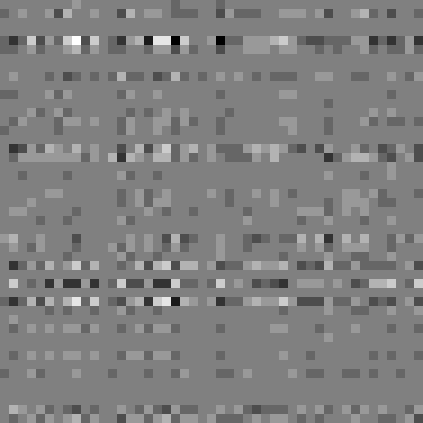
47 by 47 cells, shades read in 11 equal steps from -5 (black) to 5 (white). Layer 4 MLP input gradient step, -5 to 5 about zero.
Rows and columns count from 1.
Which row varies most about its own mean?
5
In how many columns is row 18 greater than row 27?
22
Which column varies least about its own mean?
12
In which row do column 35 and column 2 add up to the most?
32
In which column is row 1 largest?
9
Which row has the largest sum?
18
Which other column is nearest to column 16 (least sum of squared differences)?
31
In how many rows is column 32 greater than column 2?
12
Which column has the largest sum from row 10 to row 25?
19
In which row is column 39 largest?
27
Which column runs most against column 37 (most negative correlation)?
41
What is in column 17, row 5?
-4
